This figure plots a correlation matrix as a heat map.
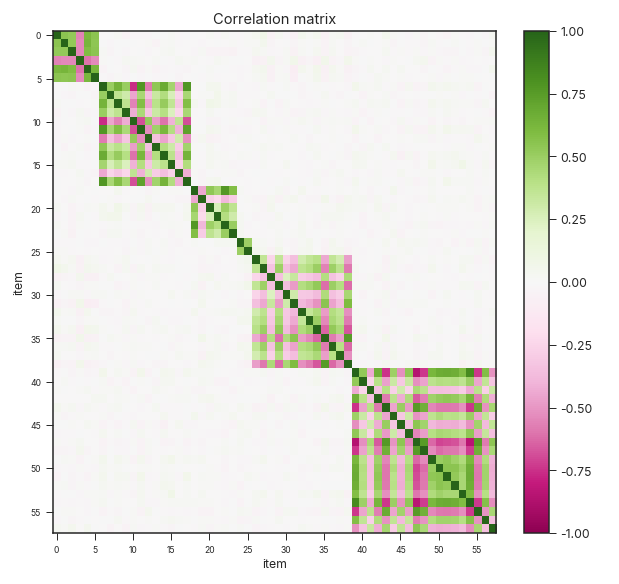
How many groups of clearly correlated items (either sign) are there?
6
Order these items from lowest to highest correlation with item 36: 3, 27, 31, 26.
31, 3, 26, 27
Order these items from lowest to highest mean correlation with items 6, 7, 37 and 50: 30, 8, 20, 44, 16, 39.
16, 30, 20, 44, 39, 8
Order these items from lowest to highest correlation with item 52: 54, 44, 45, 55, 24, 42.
55, 45, 24, 44, 42, 54
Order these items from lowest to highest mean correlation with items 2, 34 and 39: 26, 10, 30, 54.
30, 10, 26, 54
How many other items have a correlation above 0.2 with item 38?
4
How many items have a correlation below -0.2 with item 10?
9
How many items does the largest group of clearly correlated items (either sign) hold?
19
